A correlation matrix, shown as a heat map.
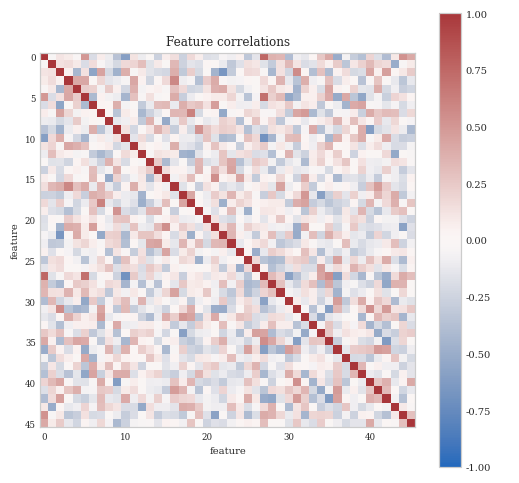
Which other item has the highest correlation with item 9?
19
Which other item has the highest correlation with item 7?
18
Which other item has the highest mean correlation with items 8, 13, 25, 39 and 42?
36
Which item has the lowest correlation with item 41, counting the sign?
34
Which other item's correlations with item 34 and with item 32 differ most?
17
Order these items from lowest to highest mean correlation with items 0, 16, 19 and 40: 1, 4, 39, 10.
10, 39, 4, 1
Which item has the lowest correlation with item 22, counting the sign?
2
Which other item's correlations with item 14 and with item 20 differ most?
23
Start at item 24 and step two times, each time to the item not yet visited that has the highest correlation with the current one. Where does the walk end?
21
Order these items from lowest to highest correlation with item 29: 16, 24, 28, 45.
45, 24, 28, 16
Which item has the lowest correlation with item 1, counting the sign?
43
